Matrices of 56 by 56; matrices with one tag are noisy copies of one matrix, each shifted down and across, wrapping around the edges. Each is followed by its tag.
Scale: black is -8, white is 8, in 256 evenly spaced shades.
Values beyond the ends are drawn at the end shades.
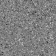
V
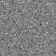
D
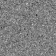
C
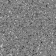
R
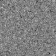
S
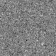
R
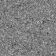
C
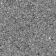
R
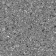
S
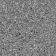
V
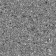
V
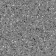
D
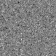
V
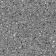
R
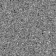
D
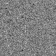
V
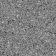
C
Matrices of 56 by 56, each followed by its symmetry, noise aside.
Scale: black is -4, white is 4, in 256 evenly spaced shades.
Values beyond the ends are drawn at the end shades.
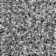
antisymmetric.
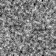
same after a half turn.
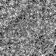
symmetric.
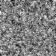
antisymmetric.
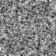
same after a half turn.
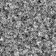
antisymmetric.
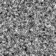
antisymmetric.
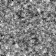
same after a half turn.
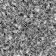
symmetric.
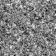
antisymmetric.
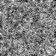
symmetric.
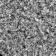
symmetric across the other diagonal.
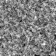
symmetric.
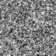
symmetric across the other diagonal.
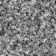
antisymmetric.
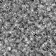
symmetric.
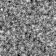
antisymmetric.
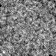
symmetric across the other diagonal.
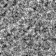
symmetric.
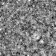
symmetric.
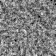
symmetric across the other diagonal.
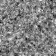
symmetric.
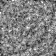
symmetric.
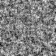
antisymmetric.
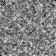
symmetric.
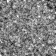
symmetric across the other diagonal.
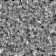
antisymmetric.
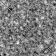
symmetric.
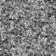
same after a half turn.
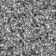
same after a half turn.
